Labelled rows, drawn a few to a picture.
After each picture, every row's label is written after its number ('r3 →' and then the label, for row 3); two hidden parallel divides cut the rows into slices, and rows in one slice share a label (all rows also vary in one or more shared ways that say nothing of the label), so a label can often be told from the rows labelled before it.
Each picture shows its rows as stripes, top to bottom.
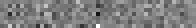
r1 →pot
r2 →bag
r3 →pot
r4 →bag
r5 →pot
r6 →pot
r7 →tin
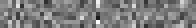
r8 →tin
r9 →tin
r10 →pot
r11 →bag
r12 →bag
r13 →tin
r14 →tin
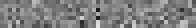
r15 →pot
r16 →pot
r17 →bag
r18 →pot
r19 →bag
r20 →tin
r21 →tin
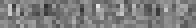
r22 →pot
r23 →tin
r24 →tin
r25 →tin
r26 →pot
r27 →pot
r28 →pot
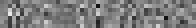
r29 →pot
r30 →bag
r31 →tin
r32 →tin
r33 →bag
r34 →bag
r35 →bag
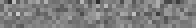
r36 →bag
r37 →pot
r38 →pot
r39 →tin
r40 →pot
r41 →pot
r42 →pot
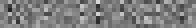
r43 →tin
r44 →bag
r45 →bag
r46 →tin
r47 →bag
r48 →bag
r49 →pot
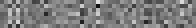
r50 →tin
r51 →bag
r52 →tin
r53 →tin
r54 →pot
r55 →tin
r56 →bag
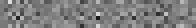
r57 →tin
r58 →pot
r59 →pot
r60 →tin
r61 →bag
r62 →pot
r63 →tin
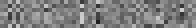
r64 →tin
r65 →bag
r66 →tin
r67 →bag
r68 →bag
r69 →bag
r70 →tin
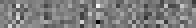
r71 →pot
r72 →tin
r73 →pot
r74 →tin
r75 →tin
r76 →bag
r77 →tin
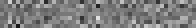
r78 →tin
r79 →bag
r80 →pot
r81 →pot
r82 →tin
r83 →tin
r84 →bag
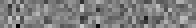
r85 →tin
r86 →bag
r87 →bag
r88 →pot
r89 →tin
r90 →tin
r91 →bag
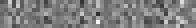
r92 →tin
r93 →tin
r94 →pot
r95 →bag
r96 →tin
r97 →tin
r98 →pot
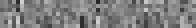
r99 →bag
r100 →pot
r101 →bag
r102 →pot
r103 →tin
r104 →tin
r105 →tin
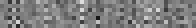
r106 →bag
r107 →pot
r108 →bag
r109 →pot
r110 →bag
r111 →tin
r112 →bag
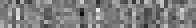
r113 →bag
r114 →pot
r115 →tin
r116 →tin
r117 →tin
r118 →pot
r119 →tin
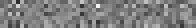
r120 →bag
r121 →tin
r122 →pot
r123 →tin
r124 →pot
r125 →bag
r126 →bag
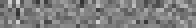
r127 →tin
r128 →tin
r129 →bag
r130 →pot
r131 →pot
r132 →tin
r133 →pot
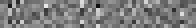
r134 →bag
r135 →bag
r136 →tin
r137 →tin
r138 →pot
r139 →bag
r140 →tin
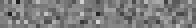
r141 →bag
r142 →pot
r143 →pot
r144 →bag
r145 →pot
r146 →tin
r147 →pot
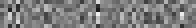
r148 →tin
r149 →bag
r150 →bag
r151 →tin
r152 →tin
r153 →tin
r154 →bag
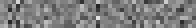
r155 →tin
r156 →bag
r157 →bag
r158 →pot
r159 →tin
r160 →bag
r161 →bag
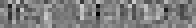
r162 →tin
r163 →bag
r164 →bag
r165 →bag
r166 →bag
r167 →pot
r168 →pot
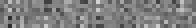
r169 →tin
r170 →pot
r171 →tin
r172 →pot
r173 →bag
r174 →pot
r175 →bag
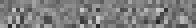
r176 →pot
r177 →pot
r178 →bag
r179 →pot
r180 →tin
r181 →tin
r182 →bag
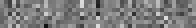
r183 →bag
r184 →bag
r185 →pot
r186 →bag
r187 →tin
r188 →pot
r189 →tin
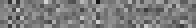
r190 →bag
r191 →pot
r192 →tin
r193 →pot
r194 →bag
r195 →tin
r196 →bag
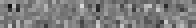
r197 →pot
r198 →bag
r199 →bag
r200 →pot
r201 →pot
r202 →tin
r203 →tin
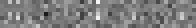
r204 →tin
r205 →pot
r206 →pot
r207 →tin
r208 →tin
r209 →pot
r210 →pot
